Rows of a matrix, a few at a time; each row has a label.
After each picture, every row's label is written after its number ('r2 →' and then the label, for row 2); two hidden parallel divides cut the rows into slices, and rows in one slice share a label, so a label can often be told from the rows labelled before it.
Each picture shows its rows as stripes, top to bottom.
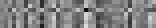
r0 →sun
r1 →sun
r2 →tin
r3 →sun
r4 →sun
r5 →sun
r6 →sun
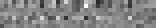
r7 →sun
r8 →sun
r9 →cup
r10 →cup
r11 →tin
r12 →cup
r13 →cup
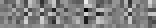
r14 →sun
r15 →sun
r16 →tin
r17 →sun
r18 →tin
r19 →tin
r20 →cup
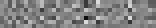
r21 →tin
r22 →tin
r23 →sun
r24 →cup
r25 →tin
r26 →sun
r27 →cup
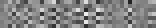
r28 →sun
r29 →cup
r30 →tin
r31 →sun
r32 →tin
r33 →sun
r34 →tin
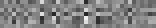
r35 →tin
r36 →cup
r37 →sun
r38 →tin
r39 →sun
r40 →sun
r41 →cup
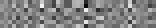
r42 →tin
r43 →tin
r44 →sun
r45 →cup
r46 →tin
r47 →sun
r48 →tin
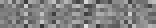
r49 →sun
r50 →tin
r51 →cup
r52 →tin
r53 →cup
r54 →tin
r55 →sun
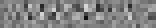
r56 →cup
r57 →sun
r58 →sun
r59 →tin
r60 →tin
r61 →cup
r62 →cup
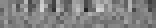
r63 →tin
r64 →tin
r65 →tin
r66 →cup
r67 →cup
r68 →cup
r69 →cup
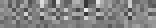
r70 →tin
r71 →tin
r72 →sun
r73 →tin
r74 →sun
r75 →cup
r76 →cup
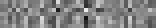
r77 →tin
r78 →tin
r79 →sun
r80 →cup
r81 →tin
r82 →tin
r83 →tin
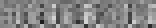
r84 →cup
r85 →sun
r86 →cup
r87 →sun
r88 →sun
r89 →sun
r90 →tin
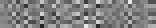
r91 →tin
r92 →sun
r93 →cup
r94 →tin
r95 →sun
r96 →tin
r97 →sun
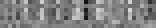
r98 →tin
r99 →cup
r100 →tin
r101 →tin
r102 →tin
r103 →cup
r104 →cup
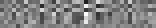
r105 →tin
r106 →sun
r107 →tin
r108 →sun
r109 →sun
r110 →sun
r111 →cup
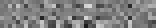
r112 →cup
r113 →sun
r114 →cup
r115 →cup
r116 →sun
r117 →tin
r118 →tin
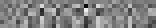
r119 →cup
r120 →tin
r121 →sun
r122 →sun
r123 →tin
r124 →tin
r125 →tin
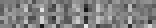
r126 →cup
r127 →tin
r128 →tin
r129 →cup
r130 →tin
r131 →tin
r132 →sun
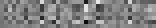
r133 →tin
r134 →sun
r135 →sun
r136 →cup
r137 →sun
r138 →tin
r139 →cup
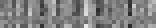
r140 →sun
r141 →sun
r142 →sun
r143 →sun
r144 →cup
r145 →cup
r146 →sun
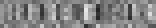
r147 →cup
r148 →sun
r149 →sun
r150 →sun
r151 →sun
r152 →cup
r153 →tin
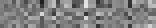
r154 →sun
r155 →sun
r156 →cup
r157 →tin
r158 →sun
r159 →cup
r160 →sun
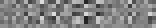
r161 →tin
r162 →sun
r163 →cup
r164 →sun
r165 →tin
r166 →tin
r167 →cup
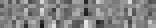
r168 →tin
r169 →cup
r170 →tin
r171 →tin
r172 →cup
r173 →sun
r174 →sun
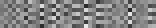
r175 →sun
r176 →tin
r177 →sun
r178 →tin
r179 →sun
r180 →tin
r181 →sun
